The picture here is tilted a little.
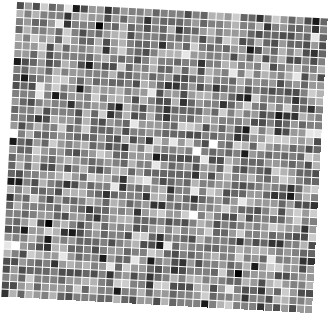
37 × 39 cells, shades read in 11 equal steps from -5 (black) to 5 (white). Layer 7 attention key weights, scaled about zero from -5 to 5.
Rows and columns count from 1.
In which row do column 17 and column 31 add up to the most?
32
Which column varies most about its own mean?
30
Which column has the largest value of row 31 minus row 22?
2
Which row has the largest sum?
17
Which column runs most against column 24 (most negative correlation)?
28
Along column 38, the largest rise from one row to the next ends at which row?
3
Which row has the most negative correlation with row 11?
24
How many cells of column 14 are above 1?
11
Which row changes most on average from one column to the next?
8
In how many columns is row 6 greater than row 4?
21
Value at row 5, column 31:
-2
